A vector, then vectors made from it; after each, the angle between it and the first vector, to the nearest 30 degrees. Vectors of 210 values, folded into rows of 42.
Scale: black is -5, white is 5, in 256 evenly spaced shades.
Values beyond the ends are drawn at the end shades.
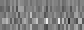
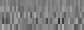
150 degrees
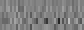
150 degrees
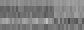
60 degrees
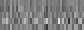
30 degrees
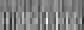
60 degrees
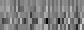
150 degrees
